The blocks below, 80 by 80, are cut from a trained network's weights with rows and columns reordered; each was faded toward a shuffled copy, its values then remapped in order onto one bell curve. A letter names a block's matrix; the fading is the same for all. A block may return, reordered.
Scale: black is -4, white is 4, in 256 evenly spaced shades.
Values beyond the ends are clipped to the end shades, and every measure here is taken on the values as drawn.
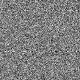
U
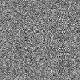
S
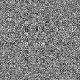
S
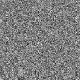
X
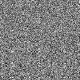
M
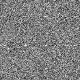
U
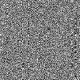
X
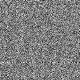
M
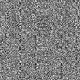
S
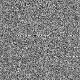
M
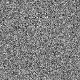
U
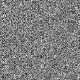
X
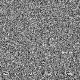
M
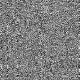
X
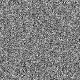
M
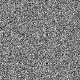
M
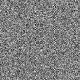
X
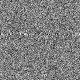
U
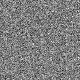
M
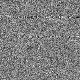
U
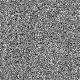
M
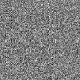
X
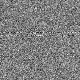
U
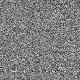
U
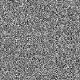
X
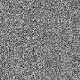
S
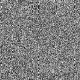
X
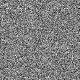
U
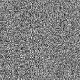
S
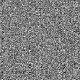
S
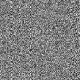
S
